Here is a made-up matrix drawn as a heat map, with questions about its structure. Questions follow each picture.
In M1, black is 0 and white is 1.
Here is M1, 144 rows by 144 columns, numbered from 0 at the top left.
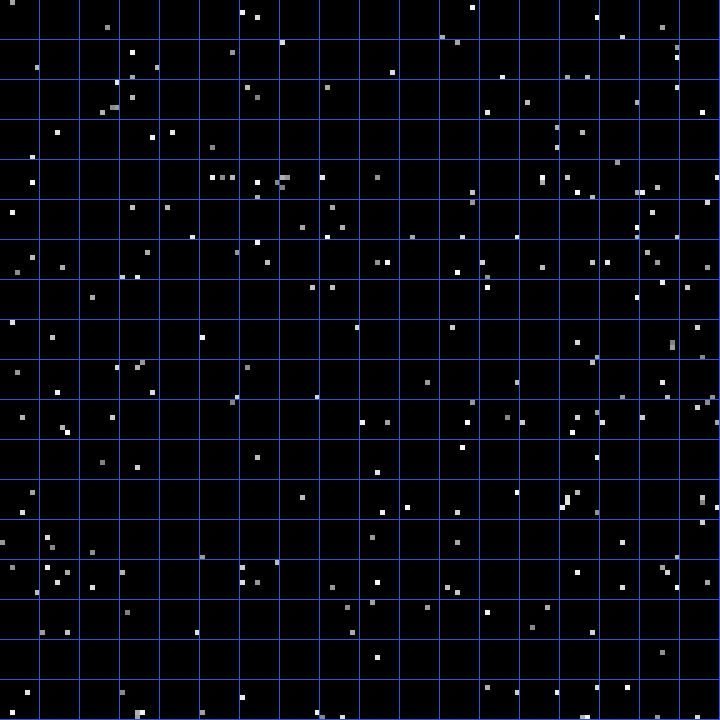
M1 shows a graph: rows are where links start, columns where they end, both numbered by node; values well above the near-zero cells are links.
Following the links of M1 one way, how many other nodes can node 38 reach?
5
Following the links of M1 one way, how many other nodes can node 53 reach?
11
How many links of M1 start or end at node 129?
1
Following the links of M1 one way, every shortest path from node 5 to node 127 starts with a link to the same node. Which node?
node 21
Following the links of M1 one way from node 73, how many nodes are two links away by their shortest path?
1
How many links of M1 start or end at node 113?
8
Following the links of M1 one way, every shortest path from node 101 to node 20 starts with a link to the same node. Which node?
node 143
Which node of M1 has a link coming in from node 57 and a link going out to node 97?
node 137
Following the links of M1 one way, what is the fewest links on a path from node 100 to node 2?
2
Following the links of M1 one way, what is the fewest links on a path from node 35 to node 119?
3
